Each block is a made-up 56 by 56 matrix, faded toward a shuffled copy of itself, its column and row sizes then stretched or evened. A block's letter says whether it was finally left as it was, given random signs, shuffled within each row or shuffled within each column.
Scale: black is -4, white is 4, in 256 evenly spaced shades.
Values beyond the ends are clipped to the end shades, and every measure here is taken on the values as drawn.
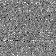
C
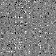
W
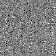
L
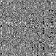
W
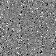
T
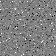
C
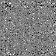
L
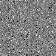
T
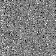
T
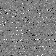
C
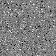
C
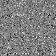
C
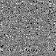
W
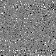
L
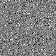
C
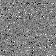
C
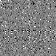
W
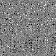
W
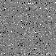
L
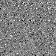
C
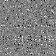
W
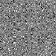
W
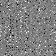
T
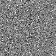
T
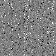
T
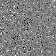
T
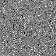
T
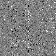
T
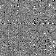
L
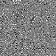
W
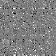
W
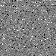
C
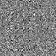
W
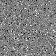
C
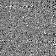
L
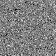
C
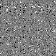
L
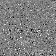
C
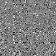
W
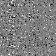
L
